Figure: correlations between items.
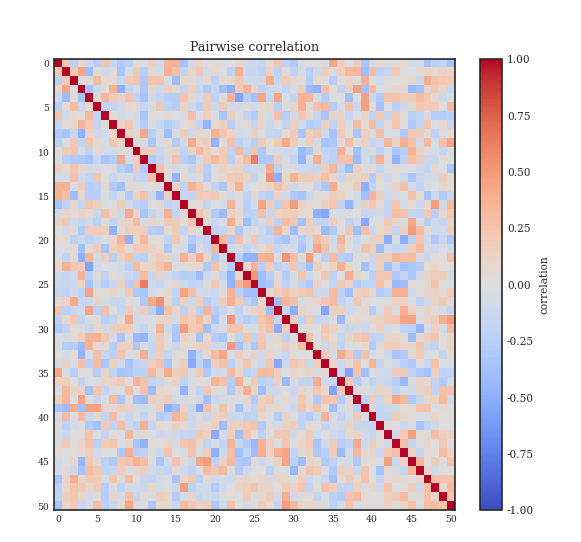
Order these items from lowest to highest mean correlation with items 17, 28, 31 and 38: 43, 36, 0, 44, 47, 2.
36, 2, 0, 47, 43, 44
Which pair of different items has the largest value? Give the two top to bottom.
11, 25
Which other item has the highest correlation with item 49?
29
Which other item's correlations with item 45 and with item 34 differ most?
19
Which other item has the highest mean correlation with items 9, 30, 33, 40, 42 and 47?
50
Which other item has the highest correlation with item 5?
39
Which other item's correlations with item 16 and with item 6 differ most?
48
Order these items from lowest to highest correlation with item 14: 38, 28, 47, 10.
47, 10, 38, 28
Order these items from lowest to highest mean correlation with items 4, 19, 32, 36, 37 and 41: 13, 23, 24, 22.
23, 13, 24, 22
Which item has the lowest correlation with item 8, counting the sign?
3
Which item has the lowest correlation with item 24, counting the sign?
22
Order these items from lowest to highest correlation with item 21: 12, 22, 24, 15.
24, 22, 15, 12
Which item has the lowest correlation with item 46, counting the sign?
30
